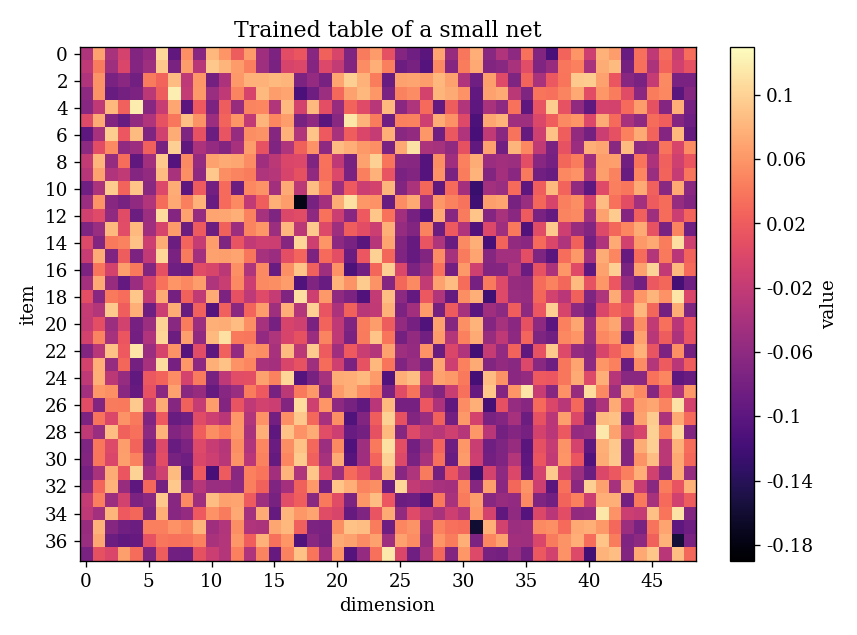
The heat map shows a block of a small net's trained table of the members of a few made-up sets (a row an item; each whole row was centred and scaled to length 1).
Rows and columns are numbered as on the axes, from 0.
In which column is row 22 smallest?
31
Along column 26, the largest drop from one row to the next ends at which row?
8
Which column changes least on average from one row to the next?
38
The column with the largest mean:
41
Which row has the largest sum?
2
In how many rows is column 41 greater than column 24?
23
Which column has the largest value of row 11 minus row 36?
47
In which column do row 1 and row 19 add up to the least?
25
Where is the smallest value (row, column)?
11, 17
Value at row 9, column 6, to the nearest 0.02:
0.08
